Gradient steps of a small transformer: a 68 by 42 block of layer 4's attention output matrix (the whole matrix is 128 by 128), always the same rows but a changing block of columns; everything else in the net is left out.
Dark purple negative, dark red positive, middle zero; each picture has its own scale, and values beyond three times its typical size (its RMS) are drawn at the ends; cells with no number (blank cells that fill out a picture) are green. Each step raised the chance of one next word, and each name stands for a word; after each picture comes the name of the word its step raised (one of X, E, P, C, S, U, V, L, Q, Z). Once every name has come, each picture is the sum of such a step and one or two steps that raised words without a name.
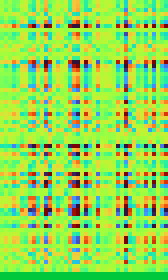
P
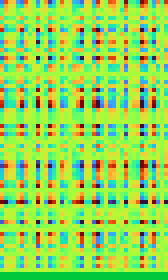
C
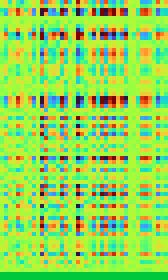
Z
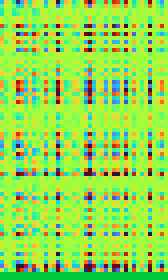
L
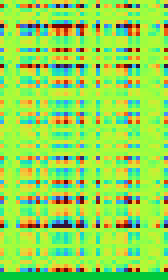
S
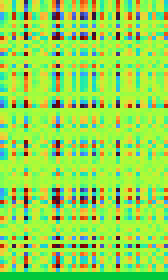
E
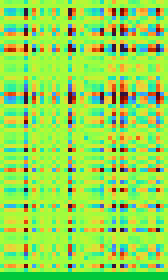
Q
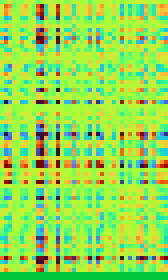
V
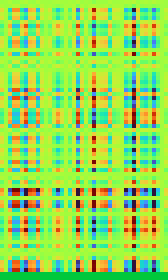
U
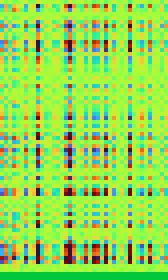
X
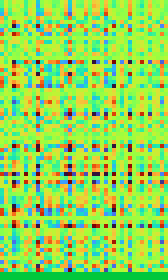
P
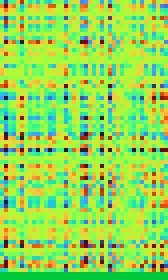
X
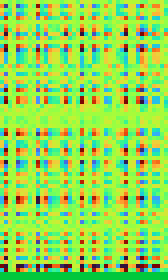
L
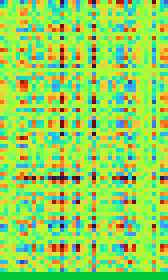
Z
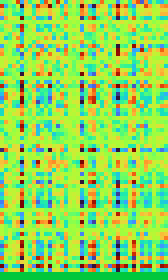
C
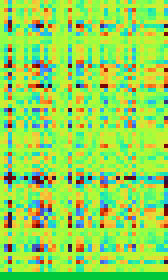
P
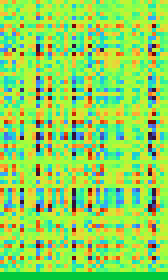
U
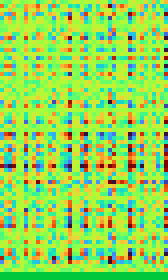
V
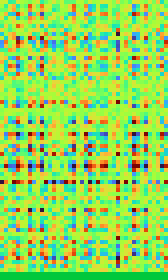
V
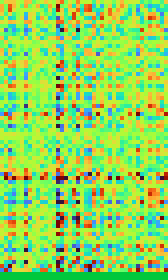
E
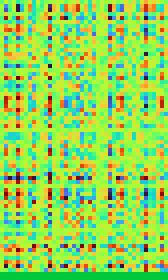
E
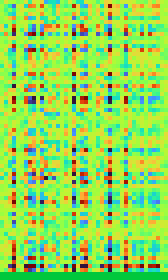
L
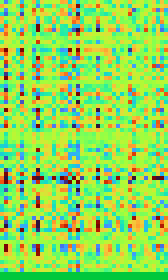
Q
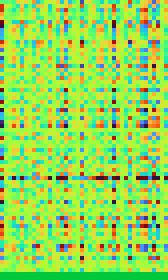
X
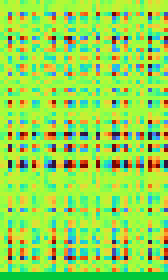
V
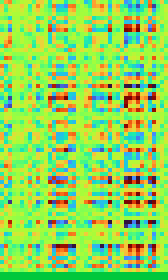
C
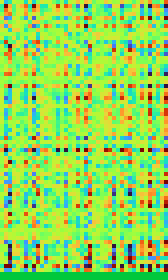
X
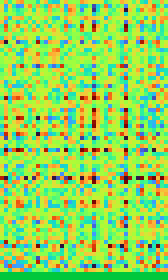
X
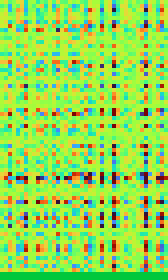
P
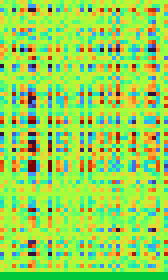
Q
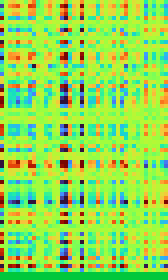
C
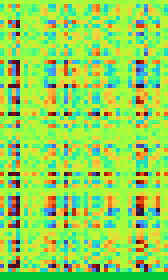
P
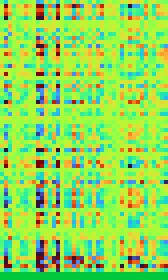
V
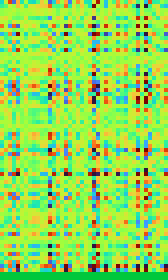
L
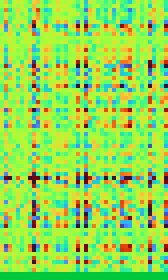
P
